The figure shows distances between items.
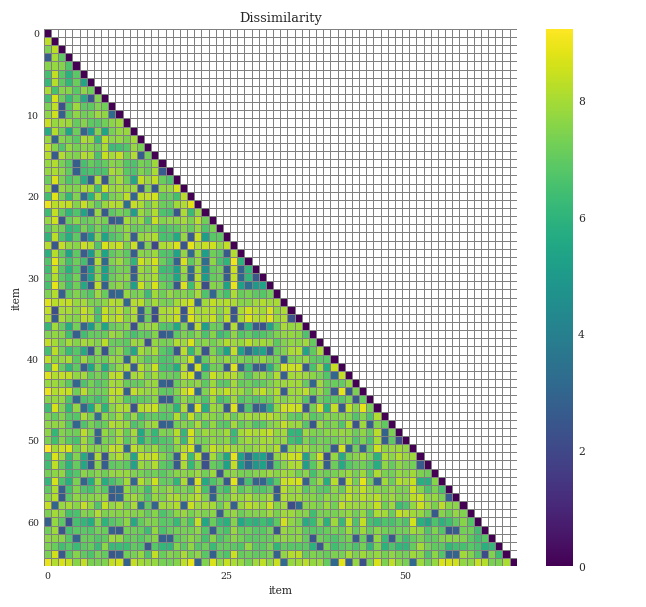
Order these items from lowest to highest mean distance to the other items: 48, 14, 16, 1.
16, 48, 14, 1
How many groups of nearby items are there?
10
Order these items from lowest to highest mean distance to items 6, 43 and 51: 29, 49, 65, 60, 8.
8, 65, 29, 60, 49
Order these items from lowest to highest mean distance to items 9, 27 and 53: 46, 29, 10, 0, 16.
29, 46, 10, 0, 16
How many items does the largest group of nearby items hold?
11
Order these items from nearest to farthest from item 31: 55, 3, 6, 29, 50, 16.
6, 29, 55, 3, 16, 50
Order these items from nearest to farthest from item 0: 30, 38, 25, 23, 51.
25, 30, 23, 38, 51
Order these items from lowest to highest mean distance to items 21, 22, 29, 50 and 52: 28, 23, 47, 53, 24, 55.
53, 28, 55, 47, 24, 23
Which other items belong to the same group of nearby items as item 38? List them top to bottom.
14, 63
